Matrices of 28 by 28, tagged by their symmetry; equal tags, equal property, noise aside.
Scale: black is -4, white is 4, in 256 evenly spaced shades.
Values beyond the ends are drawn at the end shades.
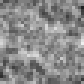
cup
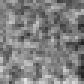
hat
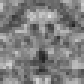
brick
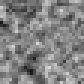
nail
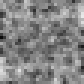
cup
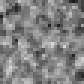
nail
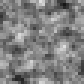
cup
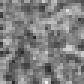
hat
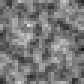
cup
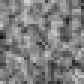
nail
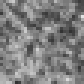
hat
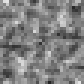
cup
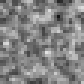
nail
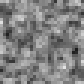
cup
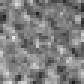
hat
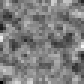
cup
